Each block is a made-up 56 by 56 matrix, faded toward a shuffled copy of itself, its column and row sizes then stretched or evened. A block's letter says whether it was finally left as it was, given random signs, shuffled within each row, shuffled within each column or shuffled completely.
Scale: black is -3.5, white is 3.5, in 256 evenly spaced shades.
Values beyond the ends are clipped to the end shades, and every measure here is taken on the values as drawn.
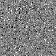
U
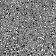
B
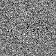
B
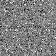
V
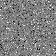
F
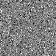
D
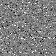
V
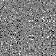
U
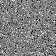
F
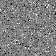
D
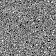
F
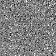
B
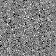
D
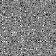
U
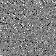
V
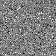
F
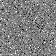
F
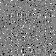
U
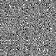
U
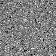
V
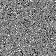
F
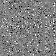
B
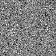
B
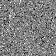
F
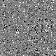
B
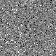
D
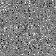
U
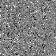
D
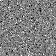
F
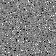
F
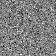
D
